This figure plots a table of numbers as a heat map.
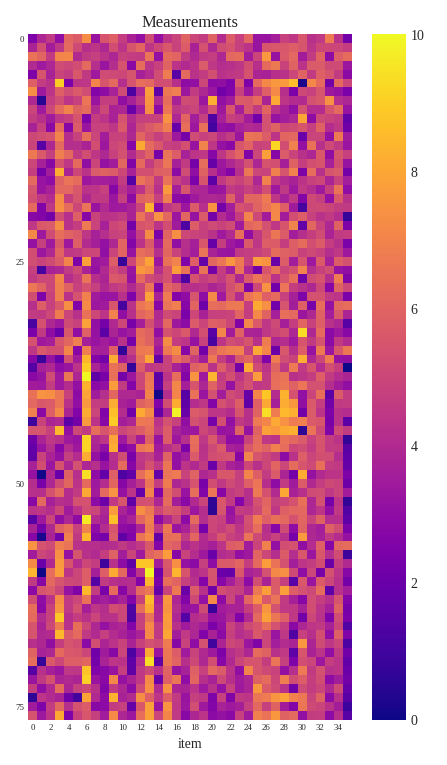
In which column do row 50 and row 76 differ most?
27
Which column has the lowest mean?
35
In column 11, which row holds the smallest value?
37
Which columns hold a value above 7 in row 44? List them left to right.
3, 26, 27, 28, 29
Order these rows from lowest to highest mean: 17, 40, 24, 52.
52, 17, 24, 40
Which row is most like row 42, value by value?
41
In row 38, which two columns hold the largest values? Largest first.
6, 20
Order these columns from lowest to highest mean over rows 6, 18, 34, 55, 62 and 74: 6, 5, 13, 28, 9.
5, 9, 28, 6, 13
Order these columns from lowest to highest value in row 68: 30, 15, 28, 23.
28, 23, 15, 30
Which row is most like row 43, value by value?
74
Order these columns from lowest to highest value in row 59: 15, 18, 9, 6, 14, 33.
33, 18, 14, 9, 6, 15
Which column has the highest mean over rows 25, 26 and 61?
13
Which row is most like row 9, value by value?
68
